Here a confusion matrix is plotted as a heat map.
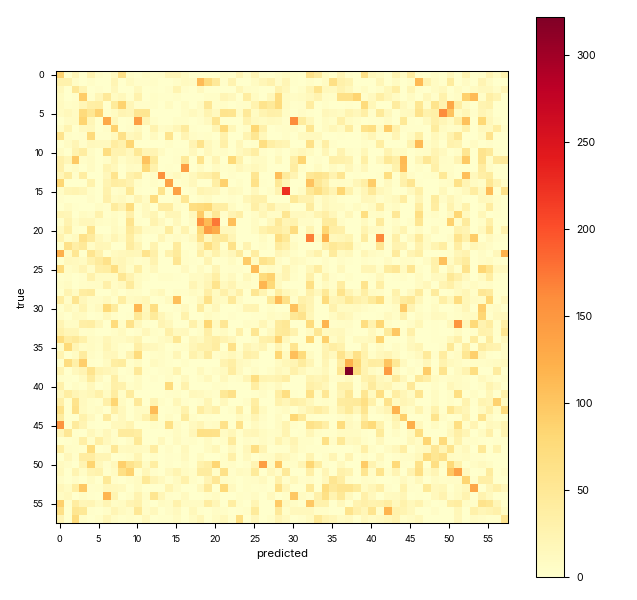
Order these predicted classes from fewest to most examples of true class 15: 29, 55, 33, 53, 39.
39, 53, 33, 55, 29
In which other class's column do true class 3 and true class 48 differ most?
53
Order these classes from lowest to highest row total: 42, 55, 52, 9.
52, 9, 42, 55
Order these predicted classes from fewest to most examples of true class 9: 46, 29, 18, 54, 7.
54, 29, 7, 18, 46
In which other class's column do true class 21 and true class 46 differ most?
32
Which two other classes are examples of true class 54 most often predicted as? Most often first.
6, 30
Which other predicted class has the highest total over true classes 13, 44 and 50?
28
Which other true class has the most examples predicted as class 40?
14
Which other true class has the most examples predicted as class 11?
12
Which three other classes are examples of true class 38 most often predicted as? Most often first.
37, 42, 47
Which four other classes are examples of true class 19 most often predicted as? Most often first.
20, 18, 22, 50
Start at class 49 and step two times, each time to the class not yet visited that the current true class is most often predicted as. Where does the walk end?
34
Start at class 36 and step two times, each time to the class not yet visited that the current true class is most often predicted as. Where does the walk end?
10
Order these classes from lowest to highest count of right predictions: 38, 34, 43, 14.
38, 34, 43, 14
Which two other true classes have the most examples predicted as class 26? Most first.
50, 27
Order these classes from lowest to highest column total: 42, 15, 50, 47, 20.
47, 15, 42, 50, 20
